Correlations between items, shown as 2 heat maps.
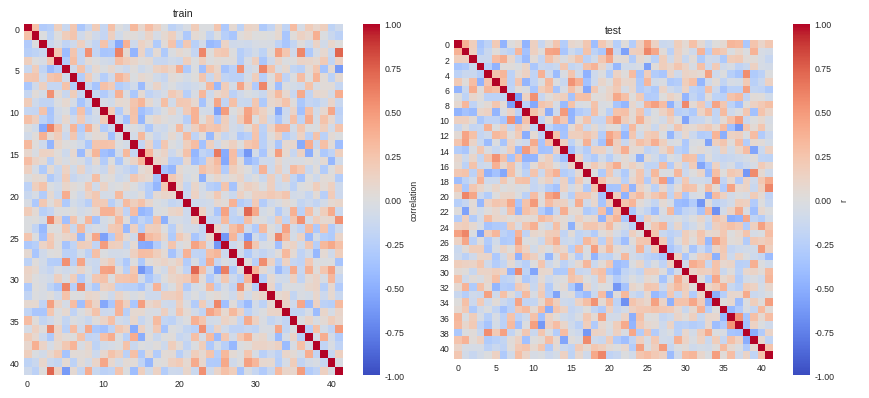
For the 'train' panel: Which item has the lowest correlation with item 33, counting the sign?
10
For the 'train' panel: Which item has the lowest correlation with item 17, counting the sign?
19
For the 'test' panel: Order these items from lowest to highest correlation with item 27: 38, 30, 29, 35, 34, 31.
31, 29, 38, 30, 34, 35
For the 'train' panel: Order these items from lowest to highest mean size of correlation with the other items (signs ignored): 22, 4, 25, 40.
4, 40, 22, 25
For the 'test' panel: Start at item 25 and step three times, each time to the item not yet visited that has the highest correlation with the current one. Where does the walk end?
13
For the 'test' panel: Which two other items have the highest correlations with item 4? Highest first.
38, 33
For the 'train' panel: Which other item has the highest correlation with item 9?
25
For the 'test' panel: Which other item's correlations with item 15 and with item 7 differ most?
10
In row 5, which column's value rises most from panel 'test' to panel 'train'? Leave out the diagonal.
28
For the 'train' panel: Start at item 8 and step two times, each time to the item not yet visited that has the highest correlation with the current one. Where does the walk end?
41
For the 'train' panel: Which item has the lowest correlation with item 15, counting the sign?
29
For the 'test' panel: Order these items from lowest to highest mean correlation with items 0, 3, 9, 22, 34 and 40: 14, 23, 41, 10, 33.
23, 33, 10, 14, 41
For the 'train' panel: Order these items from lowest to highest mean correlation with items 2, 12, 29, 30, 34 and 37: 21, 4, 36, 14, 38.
36, 38, 21, 4, 14
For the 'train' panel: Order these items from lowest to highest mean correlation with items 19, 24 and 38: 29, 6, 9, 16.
9, 16, 29, 6
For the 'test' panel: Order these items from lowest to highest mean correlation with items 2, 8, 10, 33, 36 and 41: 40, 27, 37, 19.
27, 40, 37, 19
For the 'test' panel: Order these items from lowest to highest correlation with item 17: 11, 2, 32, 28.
2, 11, 28, 32
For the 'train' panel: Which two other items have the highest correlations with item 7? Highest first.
31, 28
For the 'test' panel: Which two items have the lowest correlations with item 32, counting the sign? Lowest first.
21, 16
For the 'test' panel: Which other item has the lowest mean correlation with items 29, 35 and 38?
37
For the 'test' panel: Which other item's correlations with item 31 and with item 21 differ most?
29
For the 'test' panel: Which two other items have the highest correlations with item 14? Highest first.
9, 22
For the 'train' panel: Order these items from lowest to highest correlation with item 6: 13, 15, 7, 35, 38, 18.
7, 18, 35, 15, 13, 38
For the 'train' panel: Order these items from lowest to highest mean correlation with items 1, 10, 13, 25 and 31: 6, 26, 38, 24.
26, 24, 6, 38
